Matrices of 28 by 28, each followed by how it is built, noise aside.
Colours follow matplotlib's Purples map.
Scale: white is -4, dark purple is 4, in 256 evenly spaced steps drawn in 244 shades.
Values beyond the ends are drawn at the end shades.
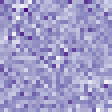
block diagonal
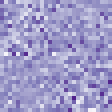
block diagonal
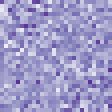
block diagonal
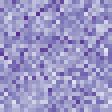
Hankel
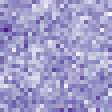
smooth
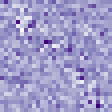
banded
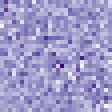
block diagonal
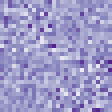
block diagonal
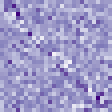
banded
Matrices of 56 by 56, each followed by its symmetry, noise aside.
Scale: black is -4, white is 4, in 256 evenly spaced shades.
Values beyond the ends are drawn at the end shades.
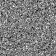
symmetric.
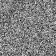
symmetric.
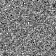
symmetric.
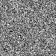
symmetric across the other diagonal.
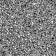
symmetric across the other diagonal.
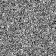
same after a half turn.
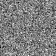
antisymmetric.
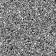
no symmetry.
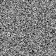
symmetric.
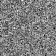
mirrored top to bottom.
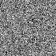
no symmetry.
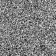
antisymmetric.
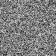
same after a half turn.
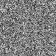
mirrored top to bottom.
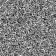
symmetric.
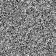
symmetric.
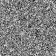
symmetric across the other diagonal.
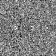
mirrored top to bottom.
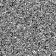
antisymmetric.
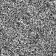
symmetric.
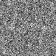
same after a half turn.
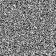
symmetric.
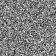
symmetric.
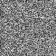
mirrored top to bottom.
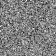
symmetric.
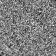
symmetric across the other diagonal.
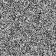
antisymmetric.
